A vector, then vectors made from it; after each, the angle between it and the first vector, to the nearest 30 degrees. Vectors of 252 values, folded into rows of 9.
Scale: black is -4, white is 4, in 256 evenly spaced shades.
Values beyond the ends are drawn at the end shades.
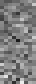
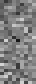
30 degrees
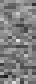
150 degrees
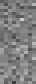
60 degrees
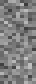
120 degrees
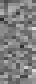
60 degrees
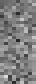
30 degrees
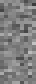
120 degrees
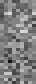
60 degrees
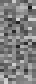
90 degrees
